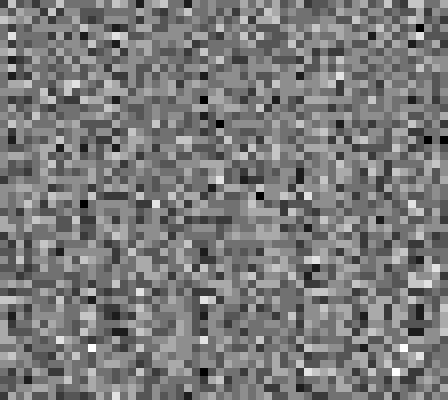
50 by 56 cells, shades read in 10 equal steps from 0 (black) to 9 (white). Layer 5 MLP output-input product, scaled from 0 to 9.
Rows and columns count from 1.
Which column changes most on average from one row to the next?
15
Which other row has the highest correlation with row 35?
27
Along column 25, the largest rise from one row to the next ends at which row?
35
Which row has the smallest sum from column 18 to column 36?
28
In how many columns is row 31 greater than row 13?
22
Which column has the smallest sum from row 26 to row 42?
38
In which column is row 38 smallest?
12
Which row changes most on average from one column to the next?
47
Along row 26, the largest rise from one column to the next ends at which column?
20
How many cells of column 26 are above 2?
36
